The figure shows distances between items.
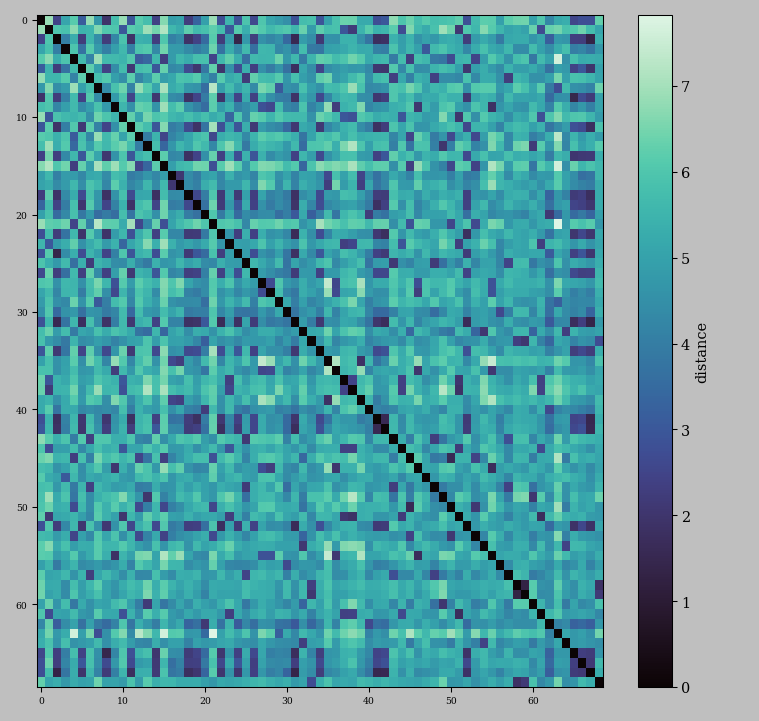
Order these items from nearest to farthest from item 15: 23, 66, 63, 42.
66, 42, 23, 63
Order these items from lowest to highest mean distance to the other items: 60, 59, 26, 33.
26, 33, 60, 59
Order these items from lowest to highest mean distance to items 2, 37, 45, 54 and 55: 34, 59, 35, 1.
34, 59, 1, 35
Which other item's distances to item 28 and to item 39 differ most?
35
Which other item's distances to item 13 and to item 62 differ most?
20
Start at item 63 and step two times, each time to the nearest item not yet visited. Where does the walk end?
29
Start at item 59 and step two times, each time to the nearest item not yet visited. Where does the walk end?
68
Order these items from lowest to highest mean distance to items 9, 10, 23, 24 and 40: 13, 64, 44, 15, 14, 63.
44, 14, 64, 63, 13, 15
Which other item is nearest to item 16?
17
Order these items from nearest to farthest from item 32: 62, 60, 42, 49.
60, 49, 62, 42
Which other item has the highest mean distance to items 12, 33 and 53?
63
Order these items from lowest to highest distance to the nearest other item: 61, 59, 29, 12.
59, 61, 12, 29
